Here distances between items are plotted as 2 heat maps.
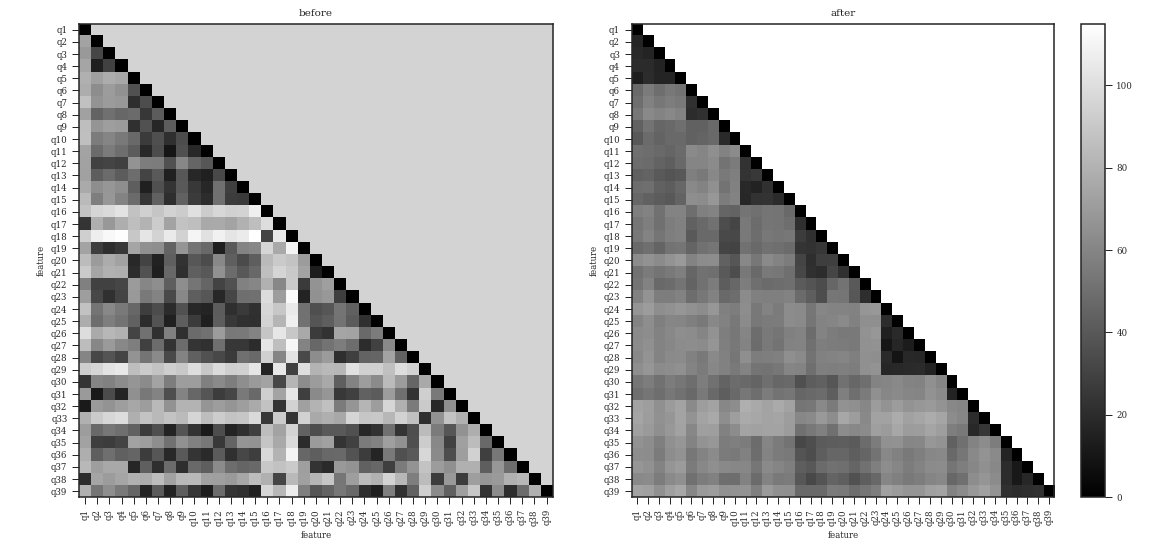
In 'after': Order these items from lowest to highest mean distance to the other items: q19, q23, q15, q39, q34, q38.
q19, q38, q15, q23, q39, q34
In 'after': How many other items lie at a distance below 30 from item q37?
4
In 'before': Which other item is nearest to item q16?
q29
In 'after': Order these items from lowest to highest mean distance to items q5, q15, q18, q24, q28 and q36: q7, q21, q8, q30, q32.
q21, q30, q7, q8, q32
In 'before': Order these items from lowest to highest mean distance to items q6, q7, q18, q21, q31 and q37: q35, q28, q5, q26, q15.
q5, q26, q15, q28, q35
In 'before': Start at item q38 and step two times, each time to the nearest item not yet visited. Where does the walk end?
q32
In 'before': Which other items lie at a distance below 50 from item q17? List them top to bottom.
q1, q30, q32, q38
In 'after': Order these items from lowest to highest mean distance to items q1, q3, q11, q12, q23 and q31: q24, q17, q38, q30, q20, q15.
q15, q30, q17, q38, q20, q24
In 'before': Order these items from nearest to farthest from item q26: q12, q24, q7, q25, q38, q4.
q7, q24, q25, q12, q4, q38
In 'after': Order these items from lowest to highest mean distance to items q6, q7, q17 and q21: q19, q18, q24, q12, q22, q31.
q18, q19, q22, q31, q12, q24
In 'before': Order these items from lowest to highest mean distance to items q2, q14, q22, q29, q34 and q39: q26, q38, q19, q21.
q19, q21, q26, q38
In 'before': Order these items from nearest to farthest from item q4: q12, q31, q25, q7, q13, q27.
q31, q12, q13, q25, q27, q7
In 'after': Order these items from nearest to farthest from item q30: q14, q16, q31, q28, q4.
q31, q16, q14, q4, q28
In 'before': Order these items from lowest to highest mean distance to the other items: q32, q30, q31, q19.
q31, q19, q30, q32
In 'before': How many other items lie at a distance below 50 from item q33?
3
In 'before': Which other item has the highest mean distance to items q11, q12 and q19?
q18
